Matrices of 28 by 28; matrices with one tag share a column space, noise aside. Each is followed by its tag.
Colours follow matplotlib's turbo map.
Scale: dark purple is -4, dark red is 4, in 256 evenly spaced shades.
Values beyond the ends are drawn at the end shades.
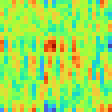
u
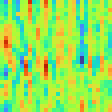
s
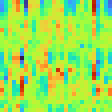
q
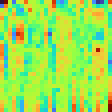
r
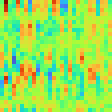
q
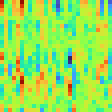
q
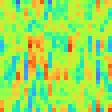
u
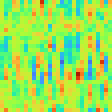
u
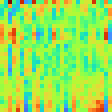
r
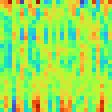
r
